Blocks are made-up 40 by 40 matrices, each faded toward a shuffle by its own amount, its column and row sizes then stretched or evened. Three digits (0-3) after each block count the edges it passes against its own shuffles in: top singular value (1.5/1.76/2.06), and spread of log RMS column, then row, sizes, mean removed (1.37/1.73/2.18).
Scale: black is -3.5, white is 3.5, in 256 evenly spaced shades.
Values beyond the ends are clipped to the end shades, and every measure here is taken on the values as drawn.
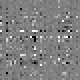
2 3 3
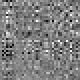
3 3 2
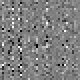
1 3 1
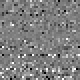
0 1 3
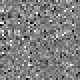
1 1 1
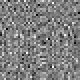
2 0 0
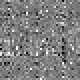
2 2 2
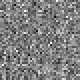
1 0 0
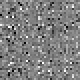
0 3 0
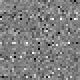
0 1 2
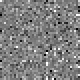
0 2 0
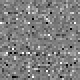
0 1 2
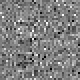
2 1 0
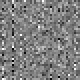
1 3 0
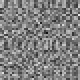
3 0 1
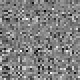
2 0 3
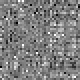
2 1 0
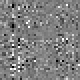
1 3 2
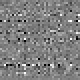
1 2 3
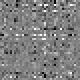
1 3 3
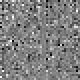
0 2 1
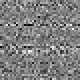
2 0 3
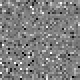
0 0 1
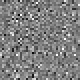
2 1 1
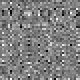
3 2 2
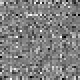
2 1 3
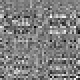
3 2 3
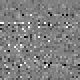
0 1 3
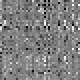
3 3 2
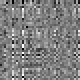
3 3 1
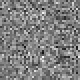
2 1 1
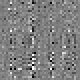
3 3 2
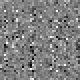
0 3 2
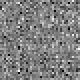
1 2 0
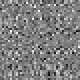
3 1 2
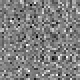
2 1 1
